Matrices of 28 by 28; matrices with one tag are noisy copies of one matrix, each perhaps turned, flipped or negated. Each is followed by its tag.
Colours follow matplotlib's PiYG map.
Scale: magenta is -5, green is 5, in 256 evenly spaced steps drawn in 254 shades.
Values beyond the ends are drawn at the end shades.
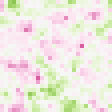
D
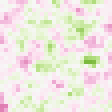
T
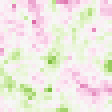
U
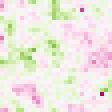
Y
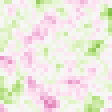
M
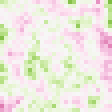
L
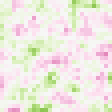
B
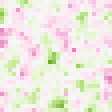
B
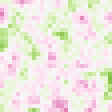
B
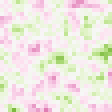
B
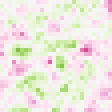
T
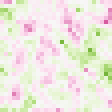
D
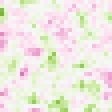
B
